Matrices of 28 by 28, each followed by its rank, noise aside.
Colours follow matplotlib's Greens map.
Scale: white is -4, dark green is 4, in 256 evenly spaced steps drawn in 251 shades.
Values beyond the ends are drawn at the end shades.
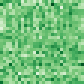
six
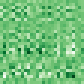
three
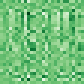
three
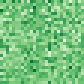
eight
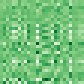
three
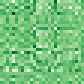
three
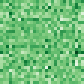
six
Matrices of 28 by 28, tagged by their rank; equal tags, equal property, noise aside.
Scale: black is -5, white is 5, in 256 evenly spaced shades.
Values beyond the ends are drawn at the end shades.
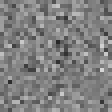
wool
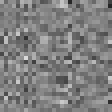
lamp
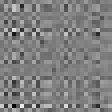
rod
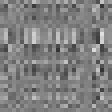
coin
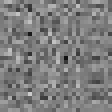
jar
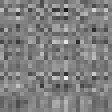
coin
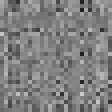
jar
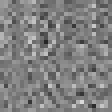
jar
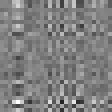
rod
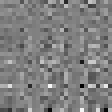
lamp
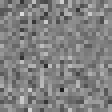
wool
